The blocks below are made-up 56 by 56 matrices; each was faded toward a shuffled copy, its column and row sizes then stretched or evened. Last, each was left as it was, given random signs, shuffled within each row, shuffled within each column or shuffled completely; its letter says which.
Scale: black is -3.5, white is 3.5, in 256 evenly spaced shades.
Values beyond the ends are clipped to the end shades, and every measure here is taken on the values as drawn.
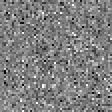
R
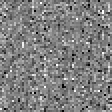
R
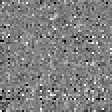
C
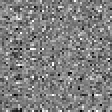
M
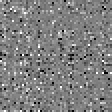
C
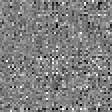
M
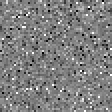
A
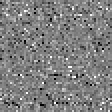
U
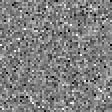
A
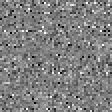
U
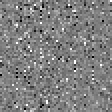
R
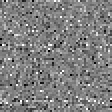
U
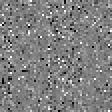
R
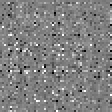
C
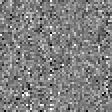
R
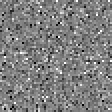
A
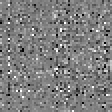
C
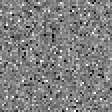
A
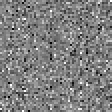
R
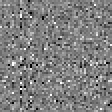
C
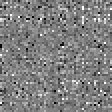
C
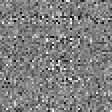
C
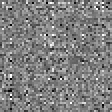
M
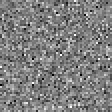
A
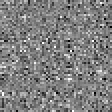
M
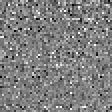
U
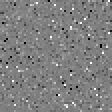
A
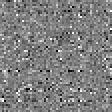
M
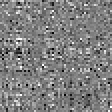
M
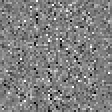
R
